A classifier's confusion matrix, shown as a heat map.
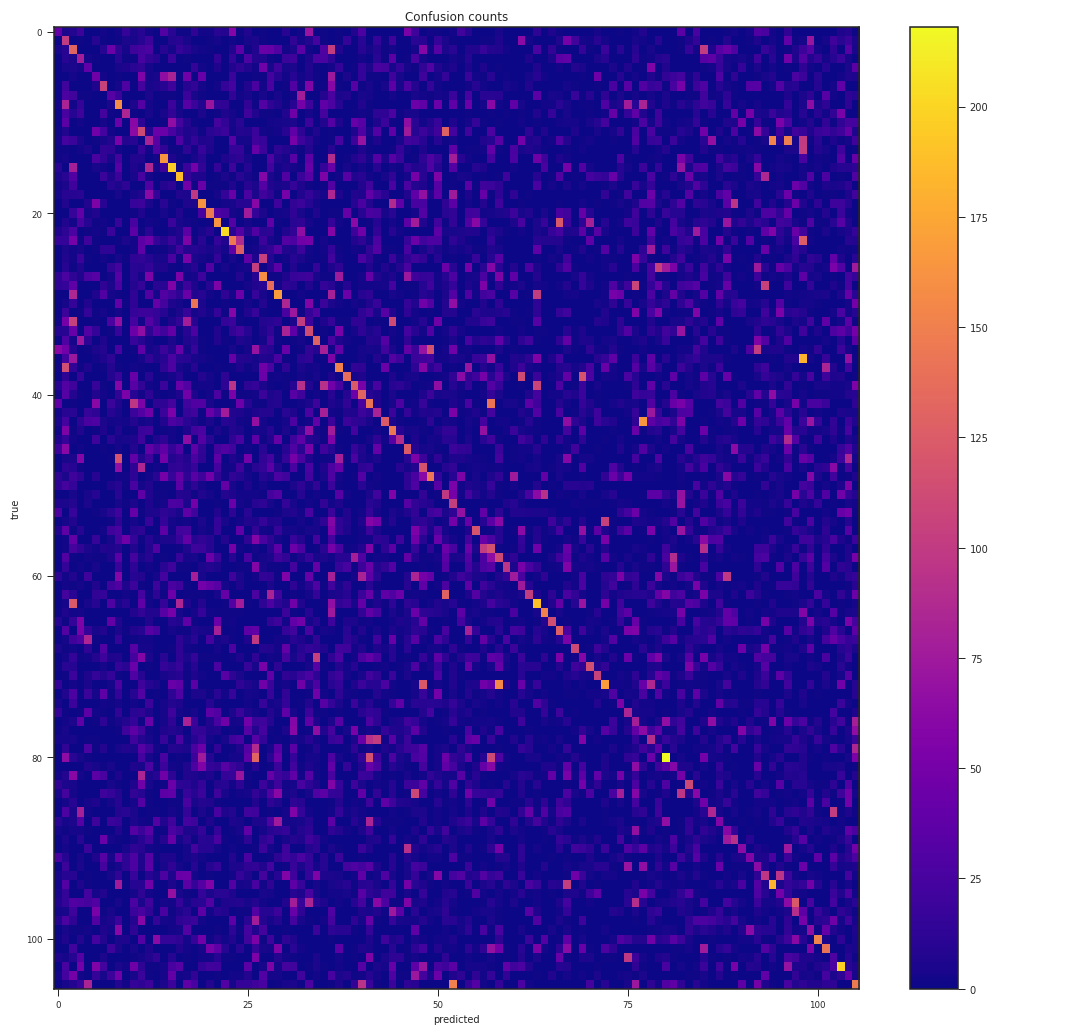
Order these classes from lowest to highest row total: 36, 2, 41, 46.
46, 36, 2, 41
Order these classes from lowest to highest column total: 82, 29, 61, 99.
61, 29, 99, 82
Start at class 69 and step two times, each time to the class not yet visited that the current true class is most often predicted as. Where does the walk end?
3
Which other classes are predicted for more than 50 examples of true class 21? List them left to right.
39, 47, 55, 66, 70, 88
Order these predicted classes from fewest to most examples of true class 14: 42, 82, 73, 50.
73, 50, 42, 82
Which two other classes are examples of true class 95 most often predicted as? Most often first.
15, 77
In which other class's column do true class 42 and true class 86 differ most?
102
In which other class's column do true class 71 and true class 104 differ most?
47
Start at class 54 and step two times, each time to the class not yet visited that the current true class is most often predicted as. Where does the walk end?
58
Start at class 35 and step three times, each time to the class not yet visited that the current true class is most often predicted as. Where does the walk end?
88
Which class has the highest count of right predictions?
80
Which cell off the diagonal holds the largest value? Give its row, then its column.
36, 98
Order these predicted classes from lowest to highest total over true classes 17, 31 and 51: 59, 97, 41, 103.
59, 41, 103, 97
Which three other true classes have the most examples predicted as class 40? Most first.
105, 60, 12
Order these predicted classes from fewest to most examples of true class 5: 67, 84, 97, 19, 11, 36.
67, 84, 97, 19, 11, 36
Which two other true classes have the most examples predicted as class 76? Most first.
28, 96
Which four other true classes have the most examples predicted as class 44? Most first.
32, 19, 97, 51
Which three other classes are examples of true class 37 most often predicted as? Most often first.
1, 101, 54
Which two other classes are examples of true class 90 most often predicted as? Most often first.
46, 96
